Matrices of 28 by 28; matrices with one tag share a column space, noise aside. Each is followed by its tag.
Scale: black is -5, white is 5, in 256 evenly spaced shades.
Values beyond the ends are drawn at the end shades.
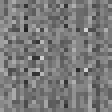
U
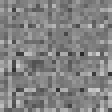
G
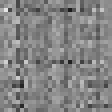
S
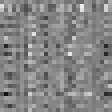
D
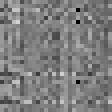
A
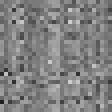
A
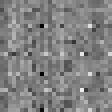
G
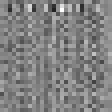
D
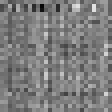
D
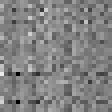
A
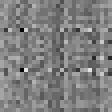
U
